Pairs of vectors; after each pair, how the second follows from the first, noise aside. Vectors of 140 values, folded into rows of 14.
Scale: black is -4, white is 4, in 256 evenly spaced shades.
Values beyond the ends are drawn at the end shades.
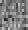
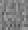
negated, shrunk.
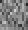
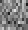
copied.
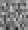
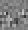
reversed, negated, partly zeroed.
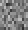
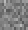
reversed, negated, shrunk.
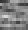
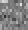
negated, partly zeroed.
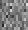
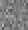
negated, shrunk.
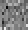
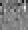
reversed, negated, partly zeroed.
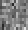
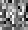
wrapped around, scaled up.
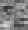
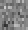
negated, partly zeroed.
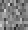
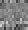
partly zeroed.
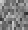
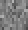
reversed, negated, shrunk.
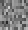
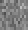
reversed, negated, shrunk.
